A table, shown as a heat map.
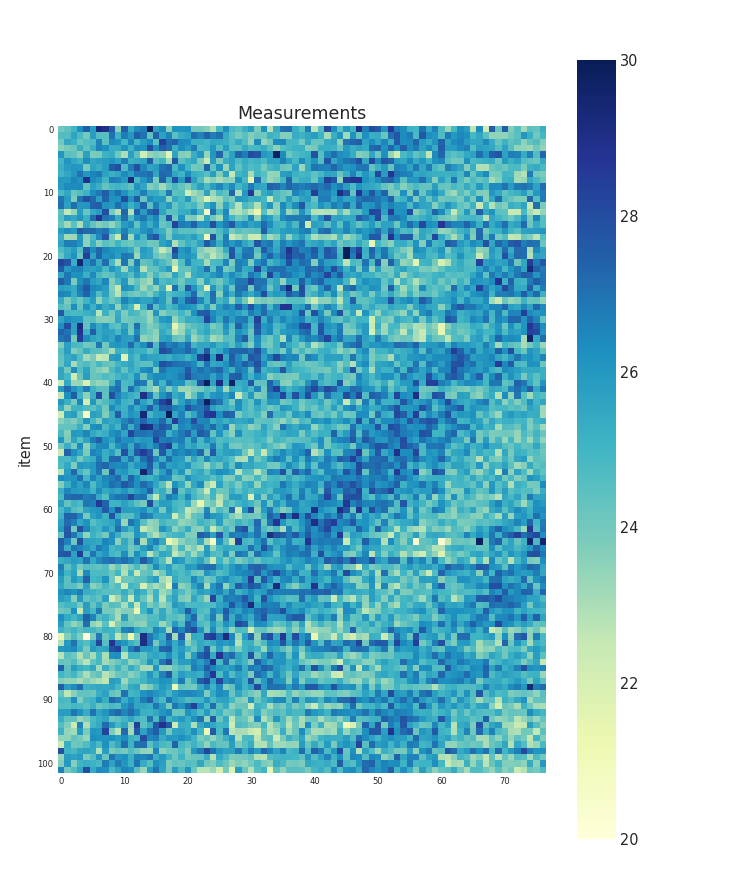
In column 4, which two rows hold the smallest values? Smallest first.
80, 45
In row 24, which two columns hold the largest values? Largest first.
69, 30
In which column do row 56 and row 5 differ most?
24
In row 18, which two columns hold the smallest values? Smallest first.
49, 18
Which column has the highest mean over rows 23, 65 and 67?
74
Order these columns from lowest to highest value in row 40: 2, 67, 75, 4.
4, 2, 75, 67
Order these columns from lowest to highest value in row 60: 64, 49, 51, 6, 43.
64, 43, 6, 51, 49
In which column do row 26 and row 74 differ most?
43
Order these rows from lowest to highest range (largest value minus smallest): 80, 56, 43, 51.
56, 51, 43, 80
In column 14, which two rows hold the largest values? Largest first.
0, 47
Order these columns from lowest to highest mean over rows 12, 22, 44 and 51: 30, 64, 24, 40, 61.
30, 40, 64, 61, 24
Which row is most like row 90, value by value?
52
